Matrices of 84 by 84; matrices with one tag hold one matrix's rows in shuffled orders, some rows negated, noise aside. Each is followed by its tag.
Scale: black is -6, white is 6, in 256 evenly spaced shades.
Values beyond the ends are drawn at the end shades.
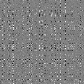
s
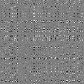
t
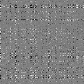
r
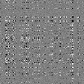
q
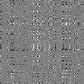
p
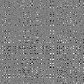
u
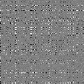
r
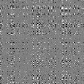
p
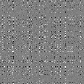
s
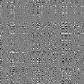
p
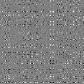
u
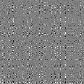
s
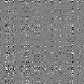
q
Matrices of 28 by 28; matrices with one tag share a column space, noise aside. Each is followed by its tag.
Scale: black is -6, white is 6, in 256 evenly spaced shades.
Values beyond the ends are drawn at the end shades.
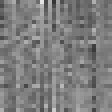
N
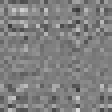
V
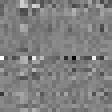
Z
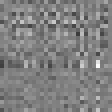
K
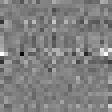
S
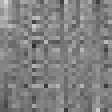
N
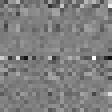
Z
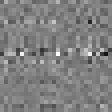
S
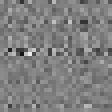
S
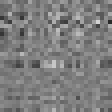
K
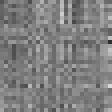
N
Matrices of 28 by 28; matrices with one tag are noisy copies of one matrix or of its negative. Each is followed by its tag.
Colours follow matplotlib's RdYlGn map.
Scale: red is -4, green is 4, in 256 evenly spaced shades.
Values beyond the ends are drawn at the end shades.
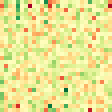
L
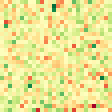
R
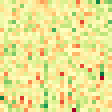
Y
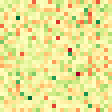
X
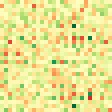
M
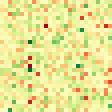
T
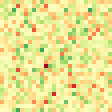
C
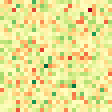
C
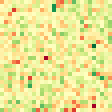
R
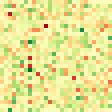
T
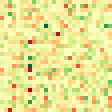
T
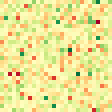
X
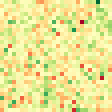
Y
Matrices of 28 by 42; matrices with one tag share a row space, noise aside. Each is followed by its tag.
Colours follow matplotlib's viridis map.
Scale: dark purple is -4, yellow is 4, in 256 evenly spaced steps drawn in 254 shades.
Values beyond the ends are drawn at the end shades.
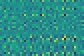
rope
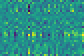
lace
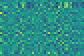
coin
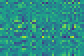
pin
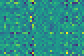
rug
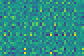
rope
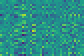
pin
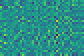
coin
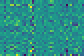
rug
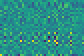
coin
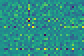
lace
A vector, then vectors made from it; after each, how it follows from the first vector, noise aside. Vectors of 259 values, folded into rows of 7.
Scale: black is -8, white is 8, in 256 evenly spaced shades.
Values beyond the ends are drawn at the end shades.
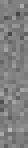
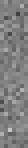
copied.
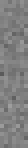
wrapped around, negated, shrunk.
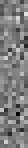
reversed, scaled up.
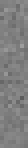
wrapped around, shrunk.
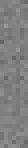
wrapped around, shrunk.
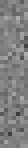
reversed.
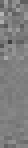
wrapped around, negated, partly zeroed.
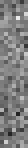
reversed, scaled up.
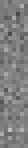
copied.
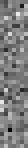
negated, scaled up.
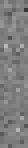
wrapped around, negated, partly zeroed.
